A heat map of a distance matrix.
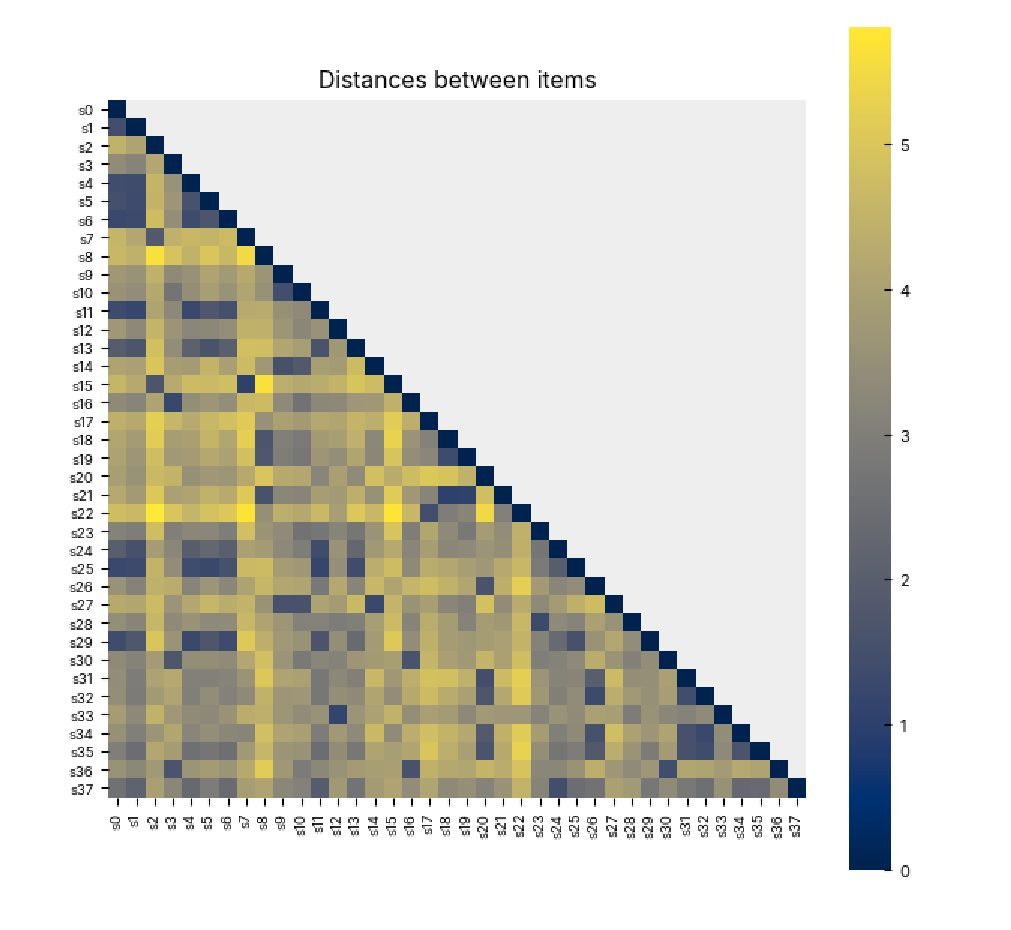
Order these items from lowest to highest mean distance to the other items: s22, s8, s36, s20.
s36, s20, s8, s22
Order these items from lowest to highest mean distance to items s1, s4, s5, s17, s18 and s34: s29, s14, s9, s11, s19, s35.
s11, s29, s35, s19, s9, s14
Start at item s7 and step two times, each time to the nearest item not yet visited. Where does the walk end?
s2
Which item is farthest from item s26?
s22
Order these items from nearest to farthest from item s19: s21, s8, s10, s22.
s21, s8, s10, s22
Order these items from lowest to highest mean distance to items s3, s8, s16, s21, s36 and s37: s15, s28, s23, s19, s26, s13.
s19, s23, s28, s13, s26, s15
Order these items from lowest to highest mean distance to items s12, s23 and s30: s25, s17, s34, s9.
s25, s9, s34, s17
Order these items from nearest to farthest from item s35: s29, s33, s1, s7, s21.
s1, s29, s33, s7, s21
